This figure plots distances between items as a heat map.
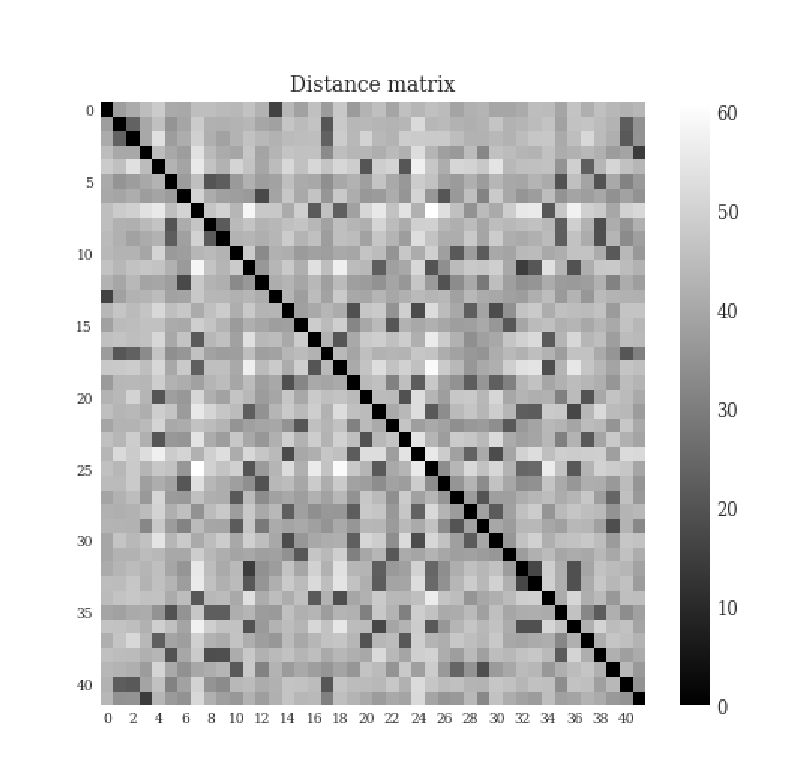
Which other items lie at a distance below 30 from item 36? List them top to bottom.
11, 21, 25, 32, 33
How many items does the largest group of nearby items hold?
6
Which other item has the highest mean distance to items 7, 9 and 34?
25
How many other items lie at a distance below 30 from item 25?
5
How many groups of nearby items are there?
11
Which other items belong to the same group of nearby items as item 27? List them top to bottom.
10, 29, 39
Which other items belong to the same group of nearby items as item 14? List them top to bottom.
19, 24, 28, 30
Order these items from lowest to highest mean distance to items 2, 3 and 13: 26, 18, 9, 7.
9, 26, 18, 7
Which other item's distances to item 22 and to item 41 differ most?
3
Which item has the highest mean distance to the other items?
7
